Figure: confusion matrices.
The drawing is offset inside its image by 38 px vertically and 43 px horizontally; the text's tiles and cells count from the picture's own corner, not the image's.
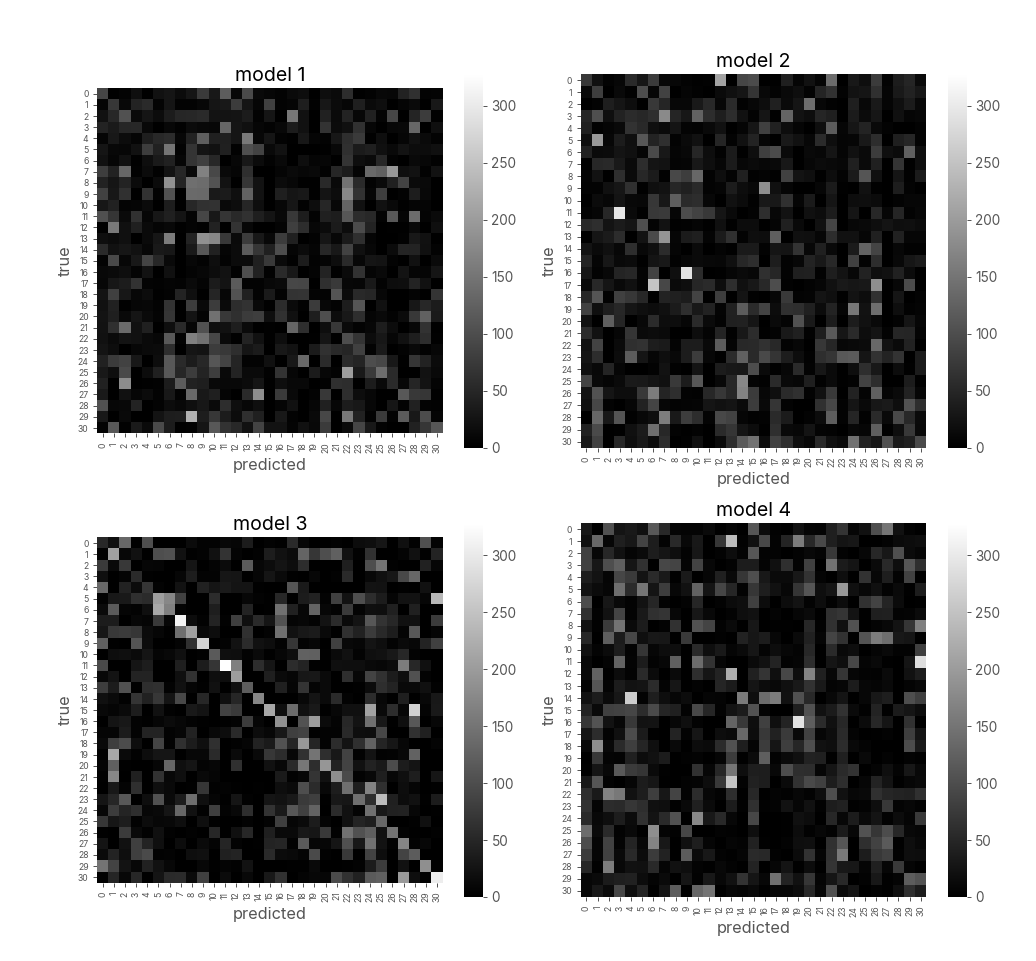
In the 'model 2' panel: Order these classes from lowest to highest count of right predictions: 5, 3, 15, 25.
3, 15, 25, 5
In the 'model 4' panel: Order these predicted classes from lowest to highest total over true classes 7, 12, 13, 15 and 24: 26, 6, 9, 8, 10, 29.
9, 29, 26, 8, 6, 10
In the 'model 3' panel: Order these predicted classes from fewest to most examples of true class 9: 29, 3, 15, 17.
15, 29, 17, 3
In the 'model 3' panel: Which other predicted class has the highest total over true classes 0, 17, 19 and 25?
1
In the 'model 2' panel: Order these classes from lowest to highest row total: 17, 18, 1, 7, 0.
7, 1, 18, 0, 17
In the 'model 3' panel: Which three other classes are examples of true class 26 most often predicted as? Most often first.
22, 24, 23
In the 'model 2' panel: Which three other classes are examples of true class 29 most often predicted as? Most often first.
6, 26, 1
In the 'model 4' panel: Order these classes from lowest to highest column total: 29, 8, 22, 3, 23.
8, 29, 22, 23, 3
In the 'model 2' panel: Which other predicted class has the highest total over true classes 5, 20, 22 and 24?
1
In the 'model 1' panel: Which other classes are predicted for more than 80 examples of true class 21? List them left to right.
2, 9, 17
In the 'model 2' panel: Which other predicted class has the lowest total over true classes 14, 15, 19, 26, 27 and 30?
23
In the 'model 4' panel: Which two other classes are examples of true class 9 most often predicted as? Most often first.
26, 27
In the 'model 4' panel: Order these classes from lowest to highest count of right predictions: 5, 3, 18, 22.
18, 22, 3, 5
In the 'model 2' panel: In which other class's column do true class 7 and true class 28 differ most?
22
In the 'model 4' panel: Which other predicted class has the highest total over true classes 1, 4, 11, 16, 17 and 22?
19
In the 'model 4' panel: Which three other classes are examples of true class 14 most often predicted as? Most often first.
4, 17, 16
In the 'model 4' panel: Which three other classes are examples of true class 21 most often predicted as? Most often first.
13, 1, 20
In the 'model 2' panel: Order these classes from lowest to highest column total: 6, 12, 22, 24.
12, 24, 22, 6
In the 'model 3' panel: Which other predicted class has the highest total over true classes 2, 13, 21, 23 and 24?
25
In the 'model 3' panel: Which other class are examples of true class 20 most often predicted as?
18
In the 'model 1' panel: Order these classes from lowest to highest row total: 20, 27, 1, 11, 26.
1, 26, 27, 20, 11
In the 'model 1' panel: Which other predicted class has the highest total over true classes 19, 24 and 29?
8
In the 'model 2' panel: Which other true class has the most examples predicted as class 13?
28
